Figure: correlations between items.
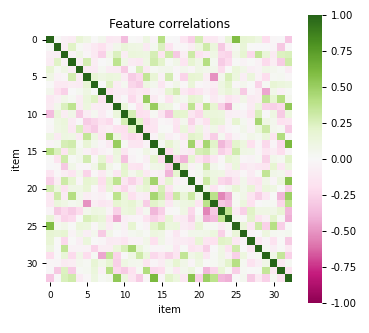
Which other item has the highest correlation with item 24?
23
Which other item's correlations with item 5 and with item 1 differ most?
22
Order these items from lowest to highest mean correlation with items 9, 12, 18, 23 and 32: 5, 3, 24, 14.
24, 5, 3, 14
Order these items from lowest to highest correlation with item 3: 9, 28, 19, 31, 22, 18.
31, 18, 28, 22, 19, 9
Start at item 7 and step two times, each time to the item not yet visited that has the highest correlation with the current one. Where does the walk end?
21
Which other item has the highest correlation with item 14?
32
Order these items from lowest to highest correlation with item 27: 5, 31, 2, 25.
2, 25, 31, 5
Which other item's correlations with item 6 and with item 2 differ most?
28
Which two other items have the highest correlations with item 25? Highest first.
0, 30
